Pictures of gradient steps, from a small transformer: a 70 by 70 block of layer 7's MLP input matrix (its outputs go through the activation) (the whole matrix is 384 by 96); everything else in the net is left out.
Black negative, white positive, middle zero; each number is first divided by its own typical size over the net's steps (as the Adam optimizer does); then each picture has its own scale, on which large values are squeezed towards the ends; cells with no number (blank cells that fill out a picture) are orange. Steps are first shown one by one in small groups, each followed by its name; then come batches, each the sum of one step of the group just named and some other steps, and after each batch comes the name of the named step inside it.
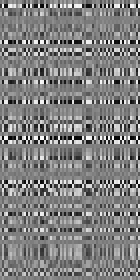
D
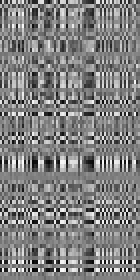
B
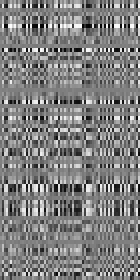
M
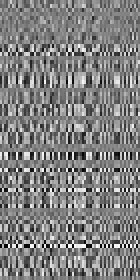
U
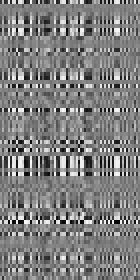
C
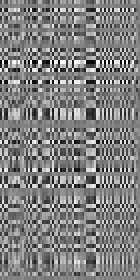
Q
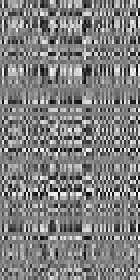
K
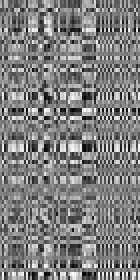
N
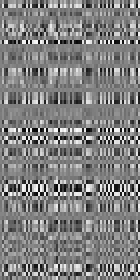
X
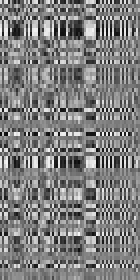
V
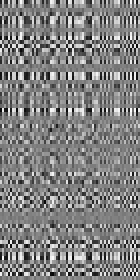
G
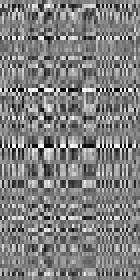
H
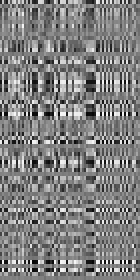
B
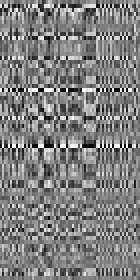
H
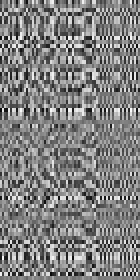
G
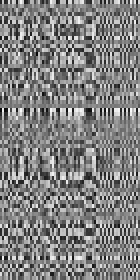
G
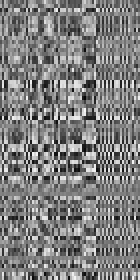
N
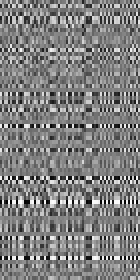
K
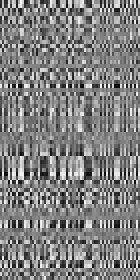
G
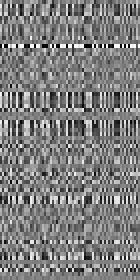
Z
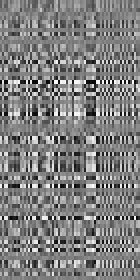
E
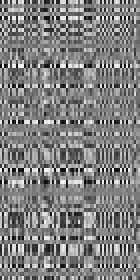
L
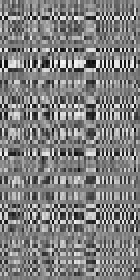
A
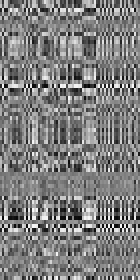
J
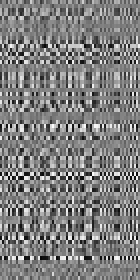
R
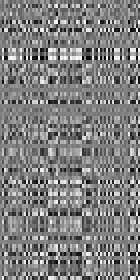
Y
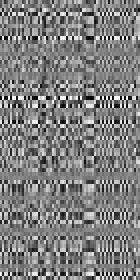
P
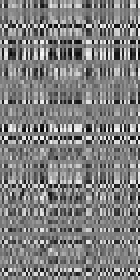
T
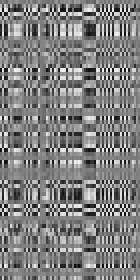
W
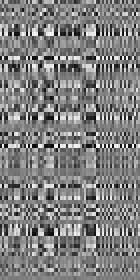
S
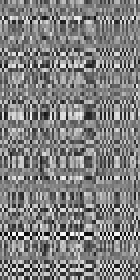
A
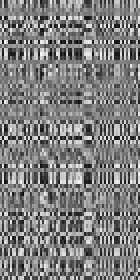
T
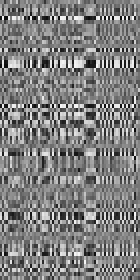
A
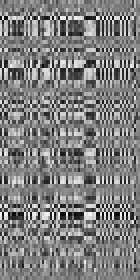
A
